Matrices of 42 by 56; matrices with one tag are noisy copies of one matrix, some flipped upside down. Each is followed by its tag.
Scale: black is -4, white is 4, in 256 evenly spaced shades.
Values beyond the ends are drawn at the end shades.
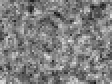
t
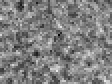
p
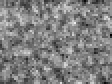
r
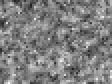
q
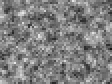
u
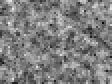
q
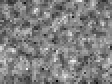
r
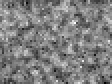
r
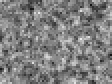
t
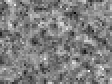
q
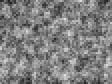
r
